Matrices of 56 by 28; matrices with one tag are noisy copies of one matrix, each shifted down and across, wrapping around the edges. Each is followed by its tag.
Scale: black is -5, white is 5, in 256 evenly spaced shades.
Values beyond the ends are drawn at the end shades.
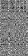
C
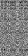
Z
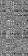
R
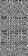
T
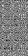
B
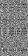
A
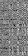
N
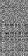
Z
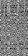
C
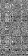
R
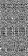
A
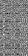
B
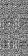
N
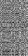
N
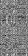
N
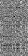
N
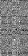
R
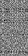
T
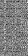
B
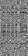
C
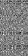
T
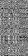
N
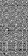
C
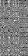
N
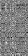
N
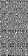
T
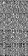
T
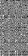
A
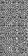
B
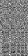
C
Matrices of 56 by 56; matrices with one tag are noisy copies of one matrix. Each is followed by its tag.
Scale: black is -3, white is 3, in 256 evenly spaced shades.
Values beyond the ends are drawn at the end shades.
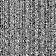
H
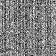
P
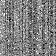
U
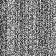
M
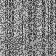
U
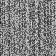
H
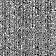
P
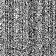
U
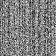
H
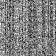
U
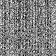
P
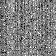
M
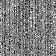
P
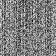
P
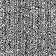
P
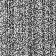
U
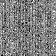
P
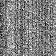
M
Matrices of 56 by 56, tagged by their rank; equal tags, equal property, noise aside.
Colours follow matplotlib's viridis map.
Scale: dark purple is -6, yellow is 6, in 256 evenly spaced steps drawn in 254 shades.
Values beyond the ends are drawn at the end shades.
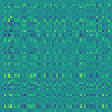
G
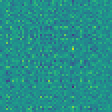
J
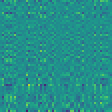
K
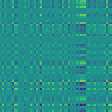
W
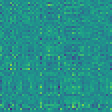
K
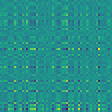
W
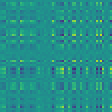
W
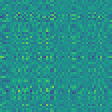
K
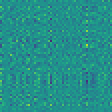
K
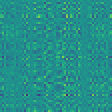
K
